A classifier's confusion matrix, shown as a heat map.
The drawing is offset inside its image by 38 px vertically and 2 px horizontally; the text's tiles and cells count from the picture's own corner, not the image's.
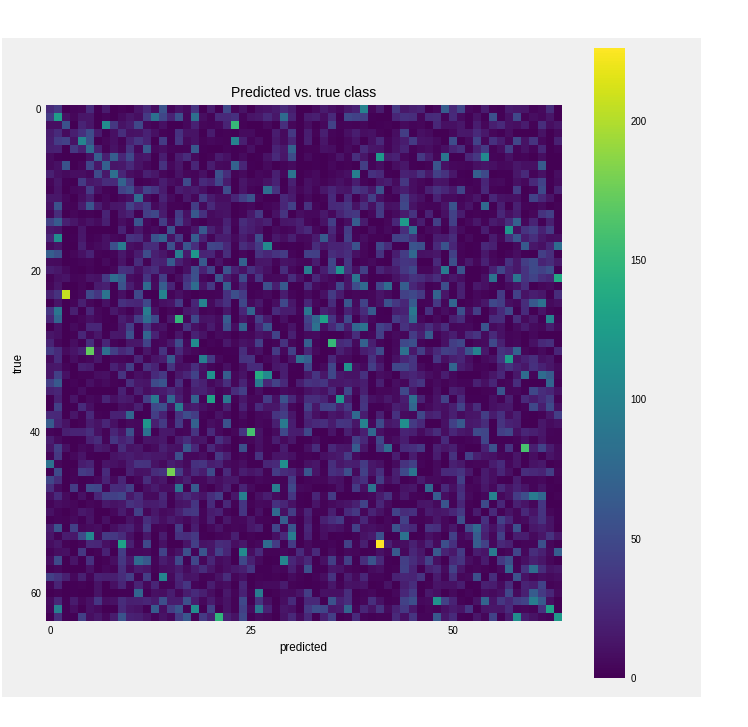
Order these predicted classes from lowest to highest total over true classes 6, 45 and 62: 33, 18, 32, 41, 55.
55, 33, 32, 18, 41
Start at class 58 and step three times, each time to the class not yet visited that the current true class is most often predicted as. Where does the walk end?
29
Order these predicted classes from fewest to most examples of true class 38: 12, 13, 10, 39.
12, 39, 13, 10
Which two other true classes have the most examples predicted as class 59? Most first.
42, 33
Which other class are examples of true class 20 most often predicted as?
36
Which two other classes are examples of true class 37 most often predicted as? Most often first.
16, 45
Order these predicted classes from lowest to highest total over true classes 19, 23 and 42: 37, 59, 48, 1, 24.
37, 1, 48, 24, 59
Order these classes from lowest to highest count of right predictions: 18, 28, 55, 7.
28, 7, 55, 18
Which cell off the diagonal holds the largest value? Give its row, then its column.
54, 41
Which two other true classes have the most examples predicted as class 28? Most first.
47, 50
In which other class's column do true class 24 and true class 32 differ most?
19
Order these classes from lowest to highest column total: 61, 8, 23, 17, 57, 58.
23, 8, 17, 57, 58, 61
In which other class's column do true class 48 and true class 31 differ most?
57
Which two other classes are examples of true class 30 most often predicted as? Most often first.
5, 53
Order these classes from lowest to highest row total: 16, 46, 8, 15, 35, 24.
46, 35, 15, 8, 16, 24
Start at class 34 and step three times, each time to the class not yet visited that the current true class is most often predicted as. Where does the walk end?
1
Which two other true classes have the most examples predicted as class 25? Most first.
40, 11
